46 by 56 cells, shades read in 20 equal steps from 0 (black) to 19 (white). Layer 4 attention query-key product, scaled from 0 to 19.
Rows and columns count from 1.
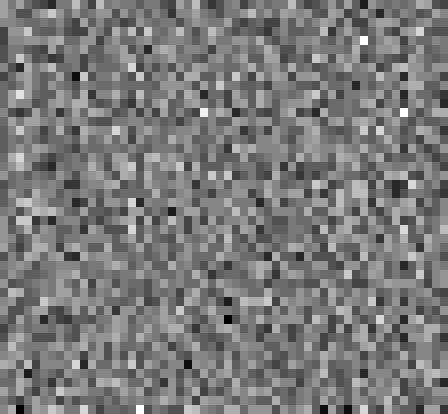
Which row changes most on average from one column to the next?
46
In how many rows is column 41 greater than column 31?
21
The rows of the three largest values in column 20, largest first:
18, 22, 39
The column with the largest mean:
3
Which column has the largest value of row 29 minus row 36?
29
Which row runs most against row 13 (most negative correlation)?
11
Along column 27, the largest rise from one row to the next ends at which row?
20
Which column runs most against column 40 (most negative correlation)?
51
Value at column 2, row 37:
8
